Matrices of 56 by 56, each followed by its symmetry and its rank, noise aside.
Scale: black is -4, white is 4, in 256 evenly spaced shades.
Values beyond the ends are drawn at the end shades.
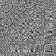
symmetric, rank eight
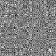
no symmetry, rank eight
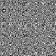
no symmetry, rank eight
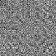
symmetric, rank eight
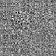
antisymmetric, rank eight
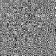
no symmetry, rank eight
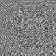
no symmetry, rank eight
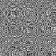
antisymmetric, rank six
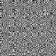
no symmetry, rank eight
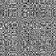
antisymmetric, rank six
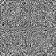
symmetric, rank eight
